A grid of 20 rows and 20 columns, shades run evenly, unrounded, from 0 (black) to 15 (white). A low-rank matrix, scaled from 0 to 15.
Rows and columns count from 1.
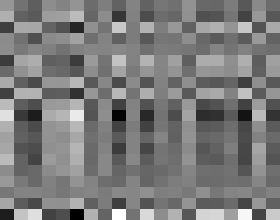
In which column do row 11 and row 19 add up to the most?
6
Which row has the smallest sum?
11
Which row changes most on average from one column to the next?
20
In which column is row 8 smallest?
18
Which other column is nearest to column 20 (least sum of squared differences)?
15
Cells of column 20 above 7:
6
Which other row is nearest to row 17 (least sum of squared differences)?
1
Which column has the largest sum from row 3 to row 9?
9
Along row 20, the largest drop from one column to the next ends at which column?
19
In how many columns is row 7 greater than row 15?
12
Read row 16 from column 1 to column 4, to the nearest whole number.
8 6 6 8
